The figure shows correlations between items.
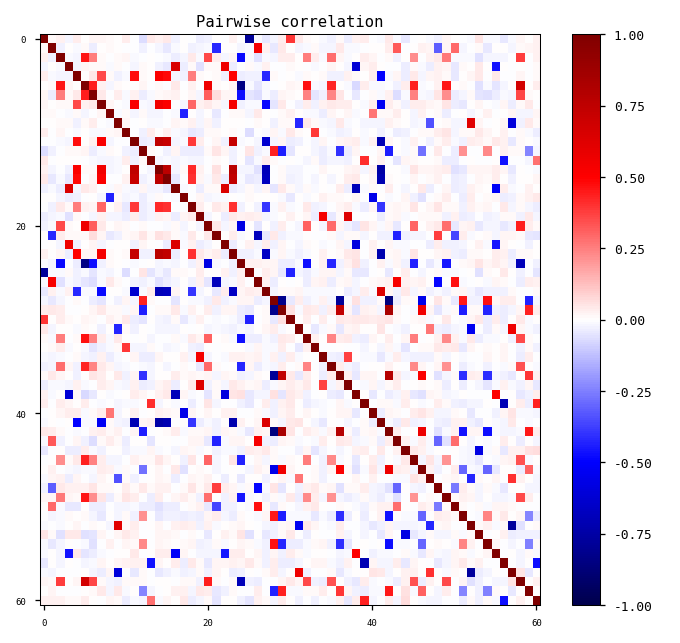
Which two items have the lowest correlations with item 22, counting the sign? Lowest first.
38, 55
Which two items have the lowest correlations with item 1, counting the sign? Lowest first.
21, 48
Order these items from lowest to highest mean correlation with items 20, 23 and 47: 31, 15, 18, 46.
46, 31, 18, 15
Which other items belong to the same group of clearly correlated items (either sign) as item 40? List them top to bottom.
8, 17
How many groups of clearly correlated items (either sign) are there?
12
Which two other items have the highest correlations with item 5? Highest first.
58, 20
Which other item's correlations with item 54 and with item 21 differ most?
26
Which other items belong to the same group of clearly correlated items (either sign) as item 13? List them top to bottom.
39, 56, 60
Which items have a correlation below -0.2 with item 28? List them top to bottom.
29, 36, 42, 46, 59
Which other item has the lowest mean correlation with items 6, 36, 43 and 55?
28
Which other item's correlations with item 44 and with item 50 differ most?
53
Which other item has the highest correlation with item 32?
5
